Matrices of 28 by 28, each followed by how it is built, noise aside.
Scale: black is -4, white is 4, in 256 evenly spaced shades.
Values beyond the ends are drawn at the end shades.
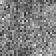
smooth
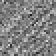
Hankel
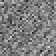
Hankel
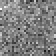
smooth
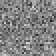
repeating columns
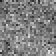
smooth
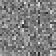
low rank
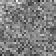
smooth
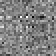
low rank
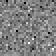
sparse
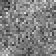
smooth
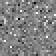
sparse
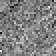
Hankel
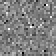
sparse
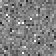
sparse
